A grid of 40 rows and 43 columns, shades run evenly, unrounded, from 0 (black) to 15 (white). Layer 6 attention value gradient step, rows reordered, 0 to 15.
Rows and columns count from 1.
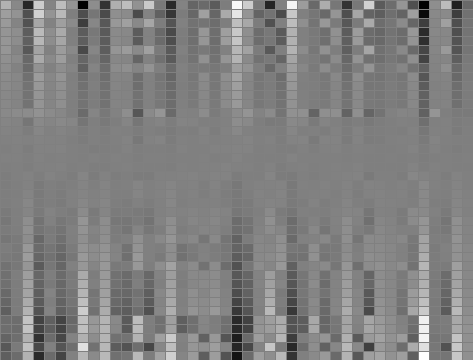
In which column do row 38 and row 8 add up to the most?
39
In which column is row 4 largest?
22
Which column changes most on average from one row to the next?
34
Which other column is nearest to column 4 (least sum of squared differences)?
6
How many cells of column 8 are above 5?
36
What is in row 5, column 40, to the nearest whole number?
8
